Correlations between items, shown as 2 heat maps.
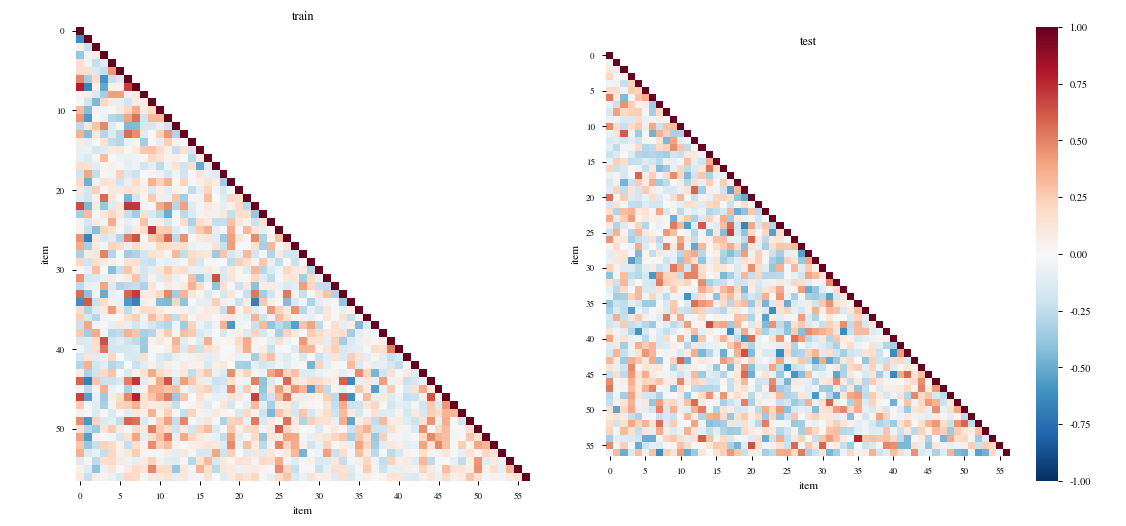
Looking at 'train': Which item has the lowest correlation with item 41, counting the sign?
22
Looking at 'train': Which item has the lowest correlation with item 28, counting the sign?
53
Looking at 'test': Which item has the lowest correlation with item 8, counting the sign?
12
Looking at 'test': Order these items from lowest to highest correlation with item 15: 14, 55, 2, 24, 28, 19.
24, 19, 28, 2, 55, 14
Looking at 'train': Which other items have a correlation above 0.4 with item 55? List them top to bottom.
9, 25, 50
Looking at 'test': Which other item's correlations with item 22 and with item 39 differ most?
17
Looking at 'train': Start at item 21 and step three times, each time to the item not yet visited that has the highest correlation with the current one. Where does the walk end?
40
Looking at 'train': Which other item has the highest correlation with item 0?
7
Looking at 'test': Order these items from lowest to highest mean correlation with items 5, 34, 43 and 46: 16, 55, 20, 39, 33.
39, 55, 20, 33, 16
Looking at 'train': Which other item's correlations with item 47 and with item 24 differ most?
48
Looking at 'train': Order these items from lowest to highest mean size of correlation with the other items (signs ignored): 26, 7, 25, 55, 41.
41, 55, 25, 26, 7
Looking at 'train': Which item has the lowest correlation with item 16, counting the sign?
14
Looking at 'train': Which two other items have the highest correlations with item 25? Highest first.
9, 50
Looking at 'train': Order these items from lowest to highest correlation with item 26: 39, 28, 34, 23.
34, 23, 28, 39
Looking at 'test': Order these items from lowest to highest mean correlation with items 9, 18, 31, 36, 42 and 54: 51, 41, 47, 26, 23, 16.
23, 47, 16, 26, 51, 41
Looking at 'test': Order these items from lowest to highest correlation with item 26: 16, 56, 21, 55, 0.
21, 56, 16, 0, 55
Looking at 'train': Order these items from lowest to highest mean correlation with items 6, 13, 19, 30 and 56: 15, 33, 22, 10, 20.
15, 20, 10, 33, 22
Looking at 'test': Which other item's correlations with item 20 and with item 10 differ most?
37
